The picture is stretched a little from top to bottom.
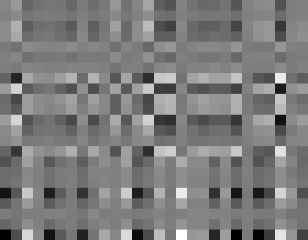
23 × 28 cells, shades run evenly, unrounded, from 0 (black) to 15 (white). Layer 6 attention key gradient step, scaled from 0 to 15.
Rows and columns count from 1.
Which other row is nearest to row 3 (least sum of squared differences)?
13
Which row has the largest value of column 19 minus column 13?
23
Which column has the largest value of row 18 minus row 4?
26
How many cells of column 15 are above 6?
17
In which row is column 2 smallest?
8
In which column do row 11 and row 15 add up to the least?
14
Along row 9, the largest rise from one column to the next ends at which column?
27
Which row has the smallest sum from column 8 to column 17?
12
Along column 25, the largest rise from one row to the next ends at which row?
9
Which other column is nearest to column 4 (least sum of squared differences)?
18
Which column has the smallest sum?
22
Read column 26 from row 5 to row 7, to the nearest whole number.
9 6 8
